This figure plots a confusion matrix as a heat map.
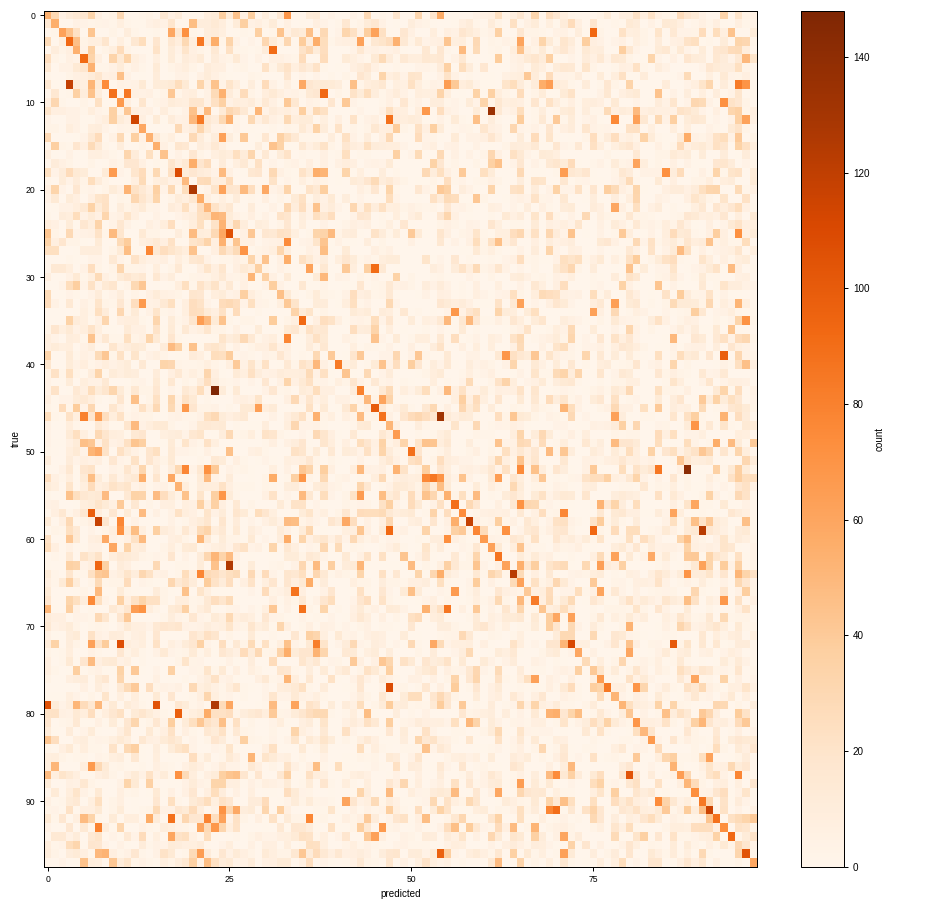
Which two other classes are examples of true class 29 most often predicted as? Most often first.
45, 36
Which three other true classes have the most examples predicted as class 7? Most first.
58, 63, 93
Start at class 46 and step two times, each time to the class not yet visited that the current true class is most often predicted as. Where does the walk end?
18
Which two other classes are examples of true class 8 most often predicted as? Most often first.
3, 95
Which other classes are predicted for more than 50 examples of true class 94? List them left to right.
17, 45, 71
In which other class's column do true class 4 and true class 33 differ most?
31
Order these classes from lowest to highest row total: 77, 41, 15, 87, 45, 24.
24, 41, 15, 77, 45, 87
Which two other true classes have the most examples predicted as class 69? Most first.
91, 8
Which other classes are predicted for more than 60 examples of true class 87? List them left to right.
18, 70, 80, 95
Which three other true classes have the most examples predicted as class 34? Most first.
66, 79, 58
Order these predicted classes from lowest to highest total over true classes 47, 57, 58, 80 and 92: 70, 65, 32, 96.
32, 65, 70, 96
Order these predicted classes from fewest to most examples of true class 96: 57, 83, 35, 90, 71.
57, 83, 90, 35, 71
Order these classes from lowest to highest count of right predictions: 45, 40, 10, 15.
15, 10, 40, 45
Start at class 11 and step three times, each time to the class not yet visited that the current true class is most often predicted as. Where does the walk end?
38
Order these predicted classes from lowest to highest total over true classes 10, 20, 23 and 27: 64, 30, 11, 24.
64, 30, 11, 24
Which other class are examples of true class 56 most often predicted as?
65
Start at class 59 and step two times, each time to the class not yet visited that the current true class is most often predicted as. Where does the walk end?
84
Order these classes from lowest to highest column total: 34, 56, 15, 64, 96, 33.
34, 56, 64, 15, 96, 33
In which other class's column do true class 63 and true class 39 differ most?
25
